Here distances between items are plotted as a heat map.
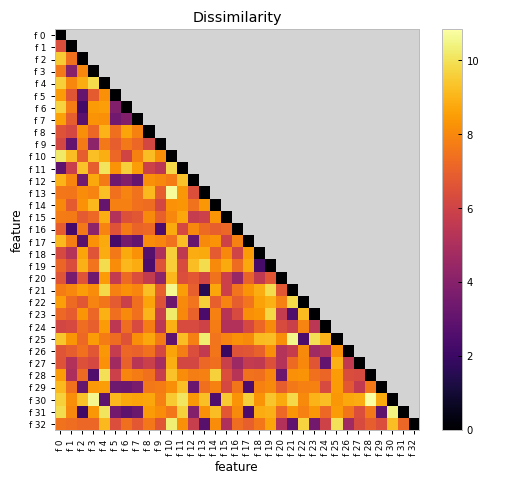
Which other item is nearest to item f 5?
f 17
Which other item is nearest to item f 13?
f 21
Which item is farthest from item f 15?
f 30
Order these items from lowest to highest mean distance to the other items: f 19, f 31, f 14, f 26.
f 26, f 31, f 14, f 19
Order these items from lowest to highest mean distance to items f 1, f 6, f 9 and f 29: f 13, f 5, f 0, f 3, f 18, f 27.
f 5, f 27, f 3, f 18, f 13, f 0
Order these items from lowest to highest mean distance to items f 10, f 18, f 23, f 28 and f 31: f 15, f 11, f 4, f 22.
f 15, f 22, f 11, f 4
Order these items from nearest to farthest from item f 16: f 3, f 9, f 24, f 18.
f 9, f 3, f 24, f 18
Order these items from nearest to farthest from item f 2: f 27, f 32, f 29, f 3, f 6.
f 6, f 29, f 27, f 32, f 3
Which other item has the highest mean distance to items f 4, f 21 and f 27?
f 10
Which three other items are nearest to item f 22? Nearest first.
f 25, f 10, f 6
